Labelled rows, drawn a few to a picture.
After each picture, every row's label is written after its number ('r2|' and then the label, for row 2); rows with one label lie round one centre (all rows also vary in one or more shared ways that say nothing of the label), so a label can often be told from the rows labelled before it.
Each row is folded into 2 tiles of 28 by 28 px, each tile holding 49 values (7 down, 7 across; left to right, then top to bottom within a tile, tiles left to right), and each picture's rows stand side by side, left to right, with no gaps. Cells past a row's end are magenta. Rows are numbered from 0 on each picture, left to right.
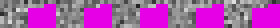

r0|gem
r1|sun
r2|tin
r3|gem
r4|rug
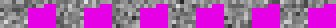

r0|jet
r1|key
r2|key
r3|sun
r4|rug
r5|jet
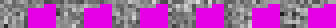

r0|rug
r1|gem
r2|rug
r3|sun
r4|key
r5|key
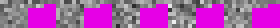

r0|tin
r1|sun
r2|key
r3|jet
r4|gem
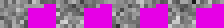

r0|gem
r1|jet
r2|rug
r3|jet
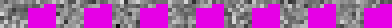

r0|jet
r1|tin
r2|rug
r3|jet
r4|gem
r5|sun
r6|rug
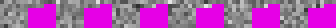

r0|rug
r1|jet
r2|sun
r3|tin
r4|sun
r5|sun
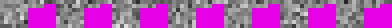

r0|rug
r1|tin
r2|gem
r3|key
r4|tin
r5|key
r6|sun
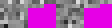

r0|rug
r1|tin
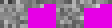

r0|sun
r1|sun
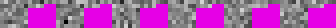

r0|tin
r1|tin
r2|sun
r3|sun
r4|gem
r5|sun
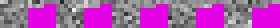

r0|tin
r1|gem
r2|key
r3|key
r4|jet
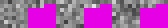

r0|sun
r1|tin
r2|jet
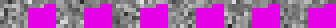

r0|sun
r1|jet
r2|key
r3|gem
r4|rug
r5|rug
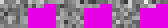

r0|jet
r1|tin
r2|sun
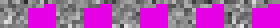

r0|jet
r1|rug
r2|gem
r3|tin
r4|gem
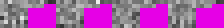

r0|rug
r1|rug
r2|gem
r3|rug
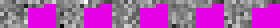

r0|jet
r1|rug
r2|gem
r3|rug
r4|rug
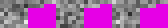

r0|jet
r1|key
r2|jet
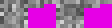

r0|key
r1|jet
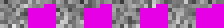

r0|gem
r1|jet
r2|sun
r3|gem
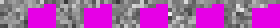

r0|rug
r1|sun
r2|gem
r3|jet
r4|key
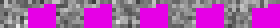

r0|key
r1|tin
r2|jet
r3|key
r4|sun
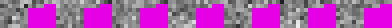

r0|tin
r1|rug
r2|rug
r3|jet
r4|key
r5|gem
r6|jet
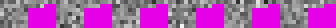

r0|sun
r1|key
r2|tin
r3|sun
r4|gem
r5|key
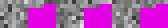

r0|rug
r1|key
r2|gem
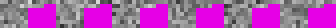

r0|tin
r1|rug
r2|tin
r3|sun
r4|tin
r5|jet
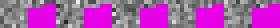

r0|rug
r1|tin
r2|jet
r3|sun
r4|jet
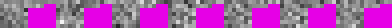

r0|key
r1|jet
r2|rug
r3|key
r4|key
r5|key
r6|gem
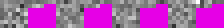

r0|key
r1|sun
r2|rug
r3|rug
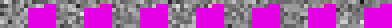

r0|tin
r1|key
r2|sun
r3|sun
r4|rug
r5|key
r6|jet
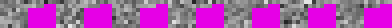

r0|gem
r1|gem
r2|key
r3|jet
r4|jet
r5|tin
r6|jet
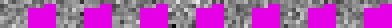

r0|tin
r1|gem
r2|tin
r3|rug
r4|jet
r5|rug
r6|gem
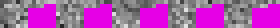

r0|key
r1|rug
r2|jet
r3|gem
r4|tin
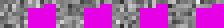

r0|key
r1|jet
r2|sun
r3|tin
